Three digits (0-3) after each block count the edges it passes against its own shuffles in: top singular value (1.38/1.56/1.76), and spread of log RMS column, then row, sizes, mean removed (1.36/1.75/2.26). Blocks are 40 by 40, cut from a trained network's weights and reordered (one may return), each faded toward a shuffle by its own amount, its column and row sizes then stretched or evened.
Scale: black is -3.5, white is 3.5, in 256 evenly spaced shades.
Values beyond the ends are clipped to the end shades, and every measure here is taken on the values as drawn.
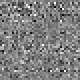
0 0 3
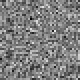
2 0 0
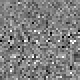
0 1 2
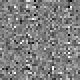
0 2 2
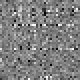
3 2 2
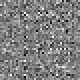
0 2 2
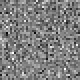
0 0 1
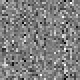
0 3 0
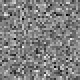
2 2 0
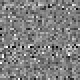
0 0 3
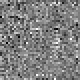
1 2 1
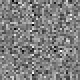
2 2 1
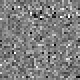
0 2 2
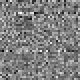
1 0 2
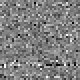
1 0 2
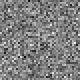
1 0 0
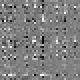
2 3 3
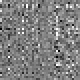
2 3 1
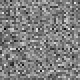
1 0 1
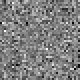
1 1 1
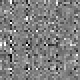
3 3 2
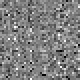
1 2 0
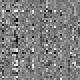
3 3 1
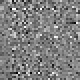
1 2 2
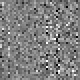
0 3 0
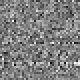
2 0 2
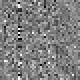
1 3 0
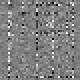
1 3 2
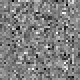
0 2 1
